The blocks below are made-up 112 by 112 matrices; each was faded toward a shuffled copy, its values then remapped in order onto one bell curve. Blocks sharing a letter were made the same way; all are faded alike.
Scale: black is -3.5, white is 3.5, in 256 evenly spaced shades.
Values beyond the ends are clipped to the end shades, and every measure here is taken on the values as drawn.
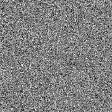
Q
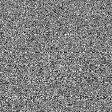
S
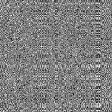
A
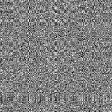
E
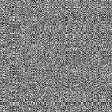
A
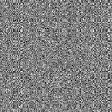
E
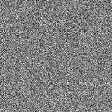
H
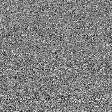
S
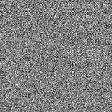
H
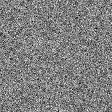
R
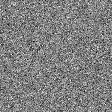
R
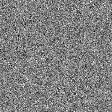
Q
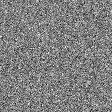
R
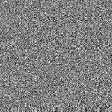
H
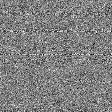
S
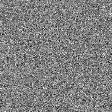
S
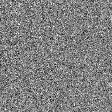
Q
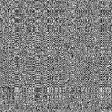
E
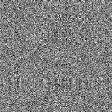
H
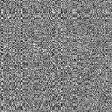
A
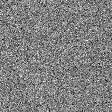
R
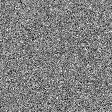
R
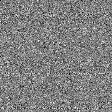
S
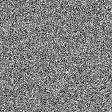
Q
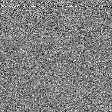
S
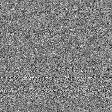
S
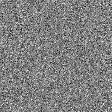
Q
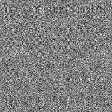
H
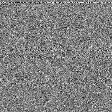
S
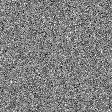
R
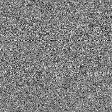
S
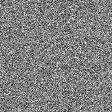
Q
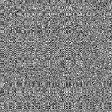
A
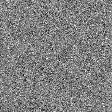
Q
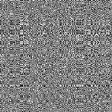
A
